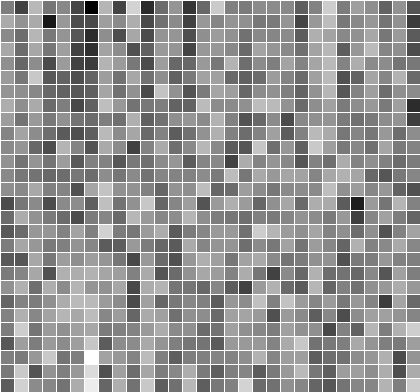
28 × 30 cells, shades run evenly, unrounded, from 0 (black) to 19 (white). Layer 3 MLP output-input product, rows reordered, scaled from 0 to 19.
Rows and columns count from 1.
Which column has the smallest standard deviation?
27
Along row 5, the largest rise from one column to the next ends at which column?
8
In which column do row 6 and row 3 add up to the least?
7
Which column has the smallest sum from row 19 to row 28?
10
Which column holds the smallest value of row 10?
6
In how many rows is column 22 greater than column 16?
11
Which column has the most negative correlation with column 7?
24
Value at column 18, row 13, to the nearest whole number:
9
